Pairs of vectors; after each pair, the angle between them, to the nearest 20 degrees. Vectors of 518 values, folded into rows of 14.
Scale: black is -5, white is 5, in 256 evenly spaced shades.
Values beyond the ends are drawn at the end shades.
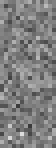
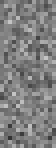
160 degrees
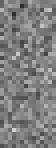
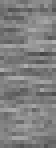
80 degrees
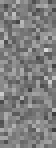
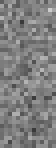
100 degrees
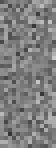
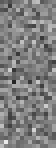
60 degrees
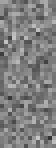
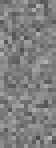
160 degrees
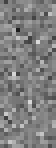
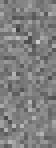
20 degrees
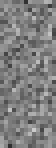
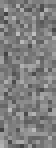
60 degrees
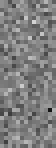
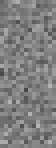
100 degrees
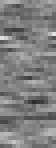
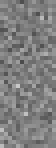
80 degrees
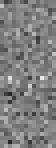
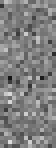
160 degrees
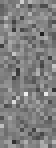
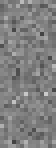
20 degrees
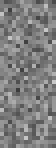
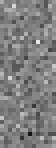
100 degrees
